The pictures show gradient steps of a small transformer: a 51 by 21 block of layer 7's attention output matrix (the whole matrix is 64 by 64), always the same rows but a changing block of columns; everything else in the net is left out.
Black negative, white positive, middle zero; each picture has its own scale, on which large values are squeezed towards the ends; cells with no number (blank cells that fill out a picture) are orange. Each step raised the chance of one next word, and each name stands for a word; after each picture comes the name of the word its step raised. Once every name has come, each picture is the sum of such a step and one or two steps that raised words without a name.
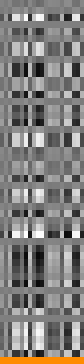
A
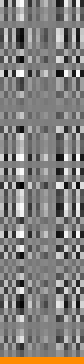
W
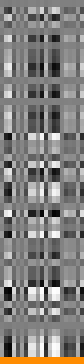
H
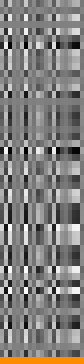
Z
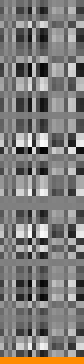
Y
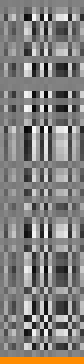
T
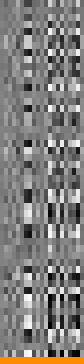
Z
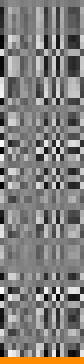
Y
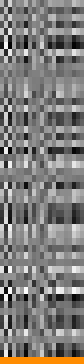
Z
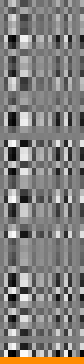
Z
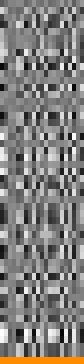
A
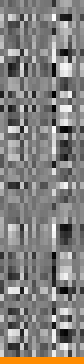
T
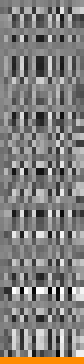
H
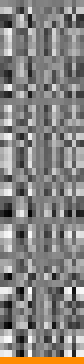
H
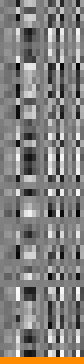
H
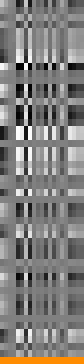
T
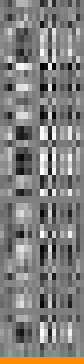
A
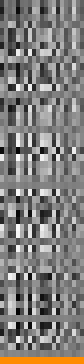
Y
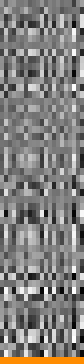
H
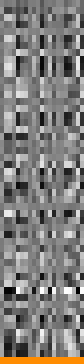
H
